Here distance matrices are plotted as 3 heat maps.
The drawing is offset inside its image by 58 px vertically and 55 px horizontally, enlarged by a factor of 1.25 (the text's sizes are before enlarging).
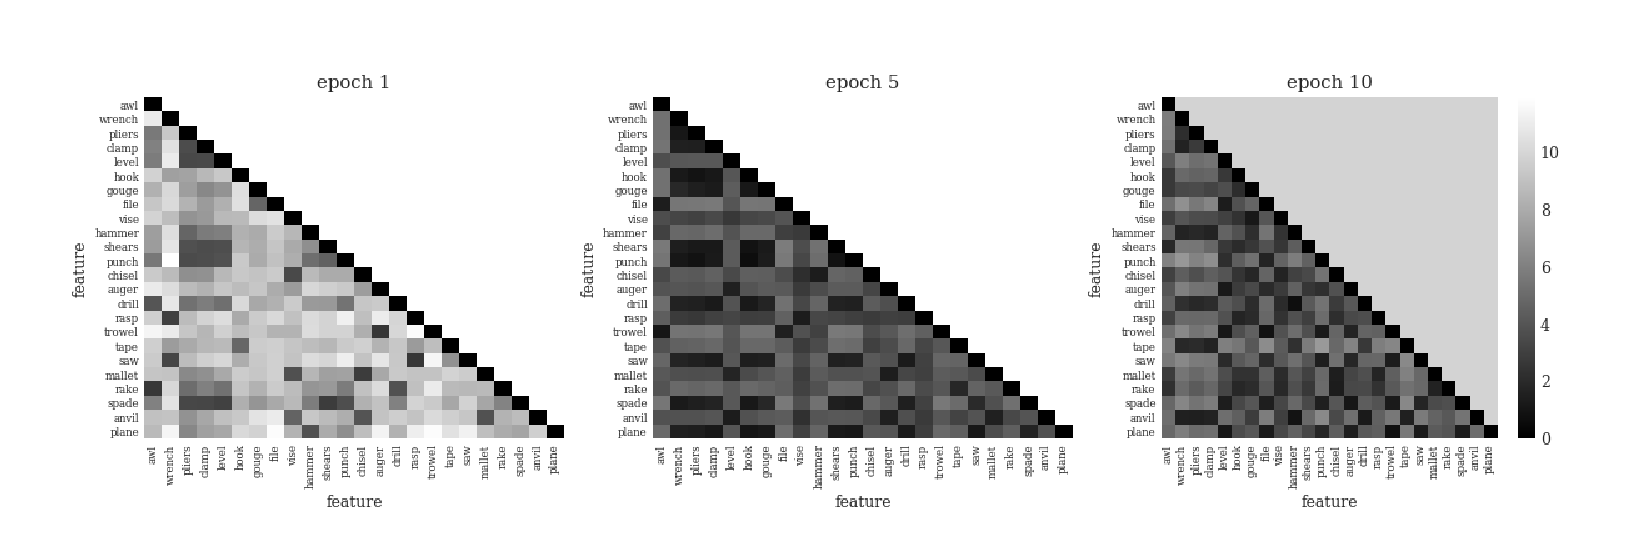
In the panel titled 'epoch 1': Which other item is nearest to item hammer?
plane
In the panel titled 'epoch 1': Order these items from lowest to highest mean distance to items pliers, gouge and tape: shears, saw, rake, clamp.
clamp, shears, rake, saw
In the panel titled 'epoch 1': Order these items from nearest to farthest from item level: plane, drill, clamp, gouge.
clamp, drill, gouge, plane
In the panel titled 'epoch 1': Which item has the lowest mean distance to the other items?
pliers
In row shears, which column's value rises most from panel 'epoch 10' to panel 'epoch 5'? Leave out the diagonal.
awl
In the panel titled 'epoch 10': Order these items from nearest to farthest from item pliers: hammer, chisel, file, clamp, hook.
hammer, clamp, chisel, hook, file
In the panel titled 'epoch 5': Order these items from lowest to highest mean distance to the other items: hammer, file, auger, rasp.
rasp, auger, hammer, file
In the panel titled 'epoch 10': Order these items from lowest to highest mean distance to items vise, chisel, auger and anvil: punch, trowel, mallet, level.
mallet, level, trowel, punch
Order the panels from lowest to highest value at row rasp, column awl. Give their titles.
epoch 10, epoch 5, epoch 1
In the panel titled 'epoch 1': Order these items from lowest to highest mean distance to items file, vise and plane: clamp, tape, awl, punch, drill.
clamp, punch, drill, awl, tape
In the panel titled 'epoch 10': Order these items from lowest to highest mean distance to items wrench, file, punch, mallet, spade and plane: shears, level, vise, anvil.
level, vise, shears, anvil
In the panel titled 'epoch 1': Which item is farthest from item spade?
wrench
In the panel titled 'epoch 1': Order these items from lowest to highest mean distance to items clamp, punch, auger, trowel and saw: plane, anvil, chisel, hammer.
chisel, hammer, anvil, plane
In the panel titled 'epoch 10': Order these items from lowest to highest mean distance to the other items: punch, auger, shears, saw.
auger, shears, saw, punch
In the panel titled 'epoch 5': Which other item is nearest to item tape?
rake
